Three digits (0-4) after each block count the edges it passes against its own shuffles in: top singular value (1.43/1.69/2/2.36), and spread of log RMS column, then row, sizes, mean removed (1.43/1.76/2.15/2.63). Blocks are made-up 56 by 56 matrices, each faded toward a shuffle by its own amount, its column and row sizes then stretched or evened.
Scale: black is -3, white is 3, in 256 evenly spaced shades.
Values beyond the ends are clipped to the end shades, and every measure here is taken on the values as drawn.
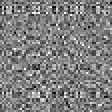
4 0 3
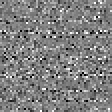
2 0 4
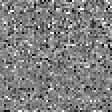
0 0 3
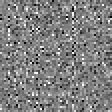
2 2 1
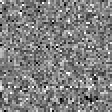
1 0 1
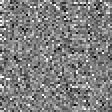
2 0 1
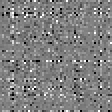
3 3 4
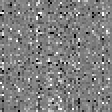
2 4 1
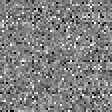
2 0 1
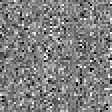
1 3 0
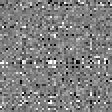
2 2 4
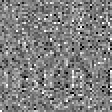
3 2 0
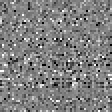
1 0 3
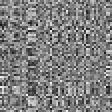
4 4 1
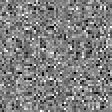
3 0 1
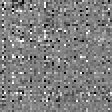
1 4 4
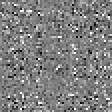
0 3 2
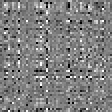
4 4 3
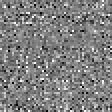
0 1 4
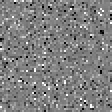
0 2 0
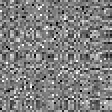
4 0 1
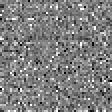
2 1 1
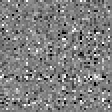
0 3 3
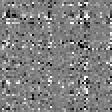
3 4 4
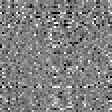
3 2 3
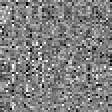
3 2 0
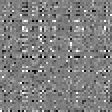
4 3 4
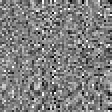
3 3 0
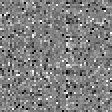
2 2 0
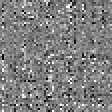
1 4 2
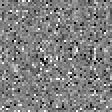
1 2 1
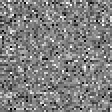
1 0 1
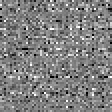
2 1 4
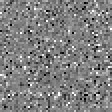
0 1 1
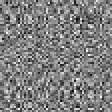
4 3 2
